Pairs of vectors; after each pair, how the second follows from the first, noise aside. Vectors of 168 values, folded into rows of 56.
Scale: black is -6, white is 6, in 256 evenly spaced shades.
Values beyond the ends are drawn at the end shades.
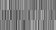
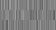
wrapped around, negated, shrunk.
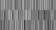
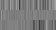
wrapped around, partly zeroed.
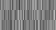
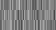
negated.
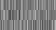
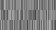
negated.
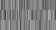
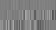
wrapped around, partly zeroed.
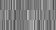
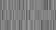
wrapped around, negated, shrunk.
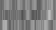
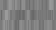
reversed, shrunk.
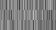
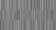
wrapped around, negated, shrunk.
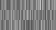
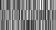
scaled up.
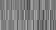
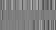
wrapped around, partly zeroed.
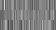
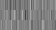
wrapped around, partly zeroed.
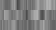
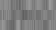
wrapped around, negated, shrunk.
